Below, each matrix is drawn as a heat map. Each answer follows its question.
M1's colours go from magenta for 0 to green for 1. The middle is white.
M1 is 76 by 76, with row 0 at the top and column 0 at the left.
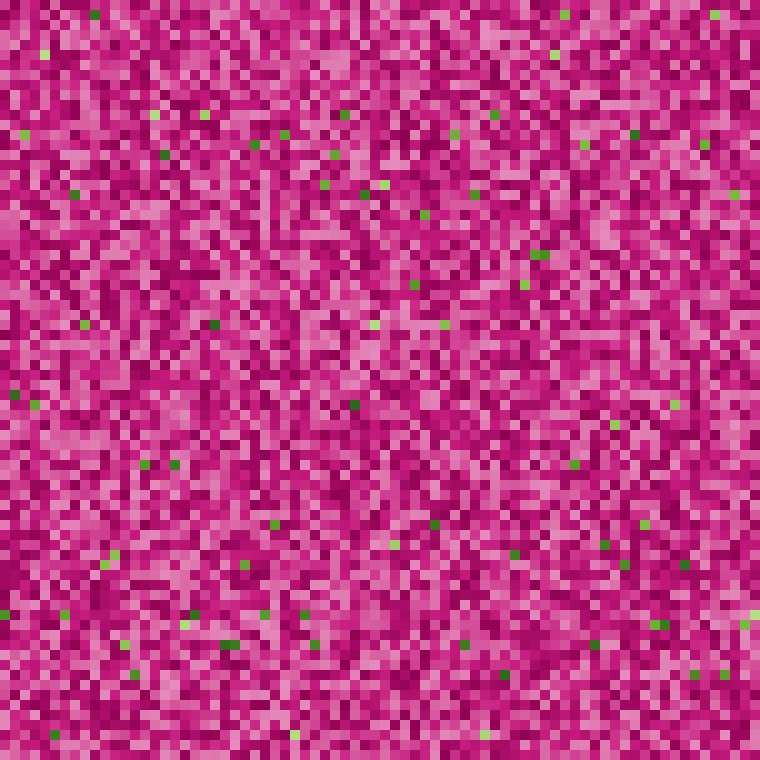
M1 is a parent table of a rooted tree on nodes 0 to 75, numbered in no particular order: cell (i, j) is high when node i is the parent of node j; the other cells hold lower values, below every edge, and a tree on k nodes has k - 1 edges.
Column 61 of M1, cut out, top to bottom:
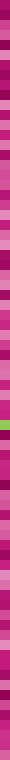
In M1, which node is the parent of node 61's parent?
21
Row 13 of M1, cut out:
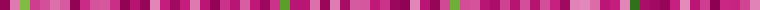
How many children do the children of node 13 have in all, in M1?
2
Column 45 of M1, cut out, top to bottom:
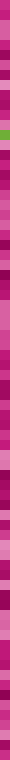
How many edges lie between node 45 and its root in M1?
3
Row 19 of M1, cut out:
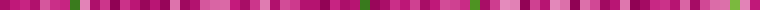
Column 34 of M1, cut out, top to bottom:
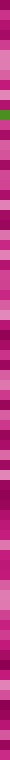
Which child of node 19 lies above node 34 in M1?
73
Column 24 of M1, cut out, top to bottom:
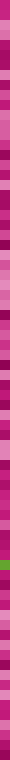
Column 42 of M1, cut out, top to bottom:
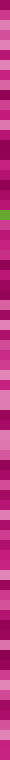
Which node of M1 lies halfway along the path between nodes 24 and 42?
18
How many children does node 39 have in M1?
1
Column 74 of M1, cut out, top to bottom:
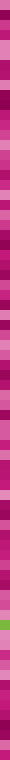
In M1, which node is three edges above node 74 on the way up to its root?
1
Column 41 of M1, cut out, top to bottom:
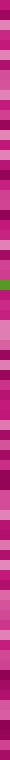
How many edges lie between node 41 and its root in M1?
4
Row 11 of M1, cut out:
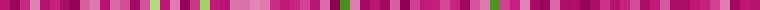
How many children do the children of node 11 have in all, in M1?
2
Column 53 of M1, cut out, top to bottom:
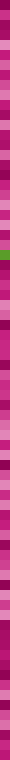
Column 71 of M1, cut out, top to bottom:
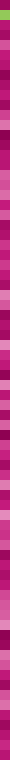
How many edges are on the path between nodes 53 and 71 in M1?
5
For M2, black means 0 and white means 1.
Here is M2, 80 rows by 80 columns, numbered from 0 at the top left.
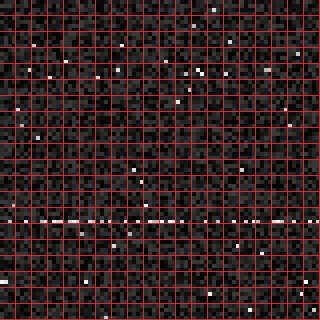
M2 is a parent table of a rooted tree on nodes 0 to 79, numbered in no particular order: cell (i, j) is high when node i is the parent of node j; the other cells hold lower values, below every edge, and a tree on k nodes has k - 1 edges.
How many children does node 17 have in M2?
5
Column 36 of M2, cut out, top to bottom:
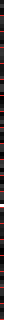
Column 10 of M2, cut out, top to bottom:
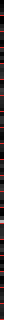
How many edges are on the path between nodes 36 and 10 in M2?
3
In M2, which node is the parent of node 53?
2
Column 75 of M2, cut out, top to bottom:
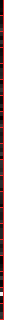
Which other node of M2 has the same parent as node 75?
52
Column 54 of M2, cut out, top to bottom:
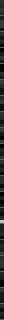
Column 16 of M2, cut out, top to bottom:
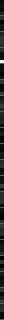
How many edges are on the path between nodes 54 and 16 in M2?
3
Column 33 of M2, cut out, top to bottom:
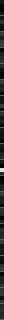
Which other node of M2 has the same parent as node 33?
60
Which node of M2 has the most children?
55
